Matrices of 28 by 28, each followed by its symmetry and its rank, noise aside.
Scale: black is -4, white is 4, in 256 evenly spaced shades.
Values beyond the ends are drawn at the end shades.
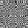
no symmetry, rank three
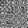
symmetric, rank four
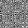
no symmetry, rank four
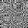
no symmetry, rank six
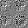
symmetric, rank three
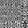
no symmetry, rank four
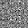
no symmetry, rank four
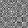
symmetric, rank four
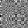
no symmetry, rank three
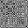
symmetric, rank three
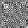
symmetric, rank three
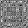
symmetric, rank three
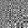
no symmetry, rank four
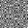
no symmetry, rank three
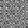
no symmetry, rank four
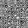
symmetric, rank six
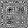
symmetric, rank four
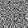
no symmetry, rank six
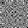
symmetric, rank four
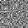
no symmetry, rank six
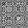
symmetric, rank four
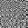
no symmetry, rank four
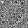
symmetric, rank six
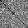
symmetric, rank six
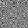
no symmetry, rank four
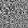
no symmetry, rank six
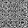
no symmetry, rank six
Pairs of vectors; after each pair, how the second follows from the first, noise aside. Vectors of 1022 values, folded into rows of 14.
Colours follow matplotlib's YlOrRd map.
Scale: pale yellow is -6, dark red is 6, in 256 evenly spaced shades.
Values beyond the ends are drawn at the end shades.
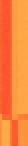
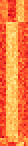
wrapped around, negated, scaled up.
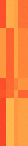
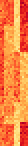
wrapped around, negated, scaled up.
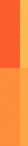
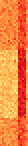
wrapped around, negated, scaled up.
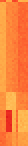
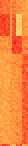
reversed, negated.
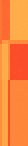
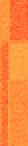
negated, shrunk.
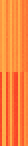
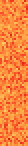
shuffled.
